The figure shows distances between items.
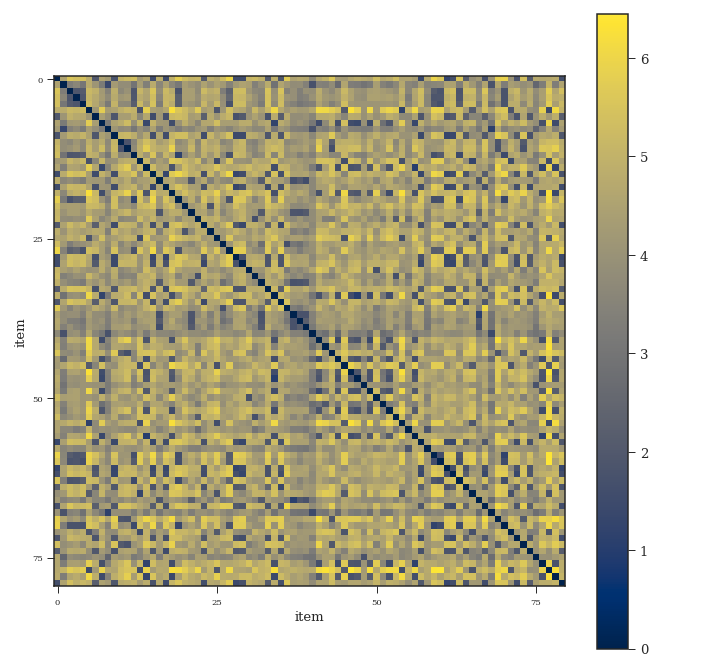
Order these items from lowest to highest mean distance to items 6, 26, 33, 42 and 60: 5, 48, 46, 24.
48, 46, 24, 5
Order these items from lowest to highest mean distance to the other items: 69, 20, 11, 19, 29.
29, 19, 11, 20, 69
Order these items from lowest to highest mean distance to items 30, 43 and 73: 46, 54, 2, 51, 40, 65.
2, 40, 51, 54, 65, 46
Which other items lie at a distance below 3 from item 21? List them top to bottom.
16, 32, 37, 38, 39, 66
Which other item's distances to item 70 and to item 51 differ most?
59
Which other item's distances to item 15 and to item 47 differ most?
34
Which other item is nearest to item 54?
5
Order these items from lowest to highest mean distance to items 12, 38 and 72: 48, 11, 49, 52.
48, 11, 49, 52
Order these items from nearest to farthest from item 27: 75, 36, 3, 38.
3, 38, 75, 36
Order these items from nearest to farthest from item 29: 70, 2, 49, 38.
38, 49, 2, 70
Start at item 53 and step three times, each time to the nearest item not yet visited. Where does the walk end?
55
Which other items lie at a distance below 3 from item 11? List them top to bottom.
10, 43, 69, 73
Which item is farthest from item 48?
69
